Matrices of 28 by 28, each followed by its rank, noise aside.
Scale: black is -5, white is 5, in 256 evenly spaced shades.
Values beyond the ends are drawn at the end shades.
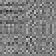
three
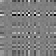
one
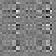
one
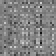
three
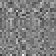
four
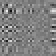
one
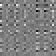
two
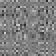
four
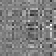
three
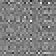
three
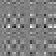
one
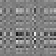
one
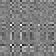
one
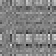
one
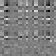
one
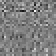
three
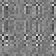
one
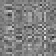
three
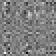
three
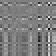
one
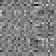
three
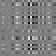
one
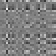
one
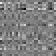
three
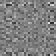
three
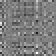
three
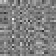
four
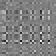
one
